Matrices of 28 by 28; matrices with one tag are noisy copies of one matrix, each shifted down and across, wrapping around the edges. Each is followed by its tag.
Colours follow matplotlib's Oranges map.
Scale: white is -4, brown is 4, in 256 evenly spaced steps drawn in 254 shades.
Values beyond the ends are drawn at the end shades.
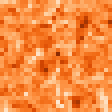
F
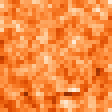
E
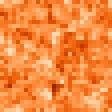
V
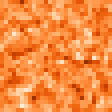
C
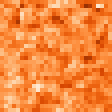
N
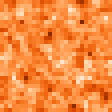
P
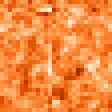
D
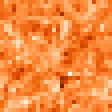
V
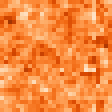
D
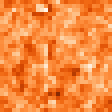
D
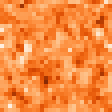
P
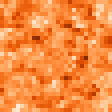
N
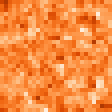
P
